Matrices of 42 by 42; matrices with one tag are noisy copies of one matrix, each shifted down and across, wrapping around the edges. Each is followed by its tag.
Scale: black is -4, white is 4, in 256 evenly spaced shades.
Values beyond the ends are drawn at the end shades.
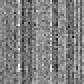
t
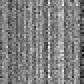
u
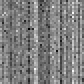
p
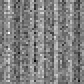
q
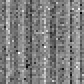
q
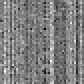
p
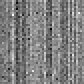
t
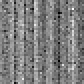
q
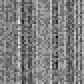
t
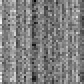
u
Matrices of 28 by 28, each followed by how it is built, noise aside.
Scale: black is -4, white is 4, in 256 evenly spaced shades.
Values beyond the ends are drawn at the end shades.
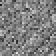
Hankel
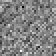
Hankel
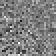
lower triangular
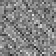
Toeplitz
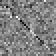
diagonal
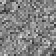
Hankel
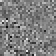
lower triangular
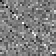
diagonal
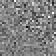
upper triangular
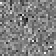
block diagonal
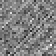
Hankel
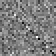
diagonal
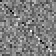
diagonal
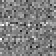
uneven rows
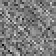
Toeplitz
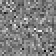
block diagonal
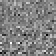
uneven rows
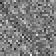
Toeplitz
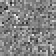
block diagonal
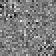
block diagonal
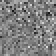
upper triangular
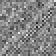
Hankel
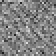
Toeplitz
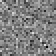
diagonal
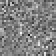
block diagonal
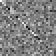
diagonal
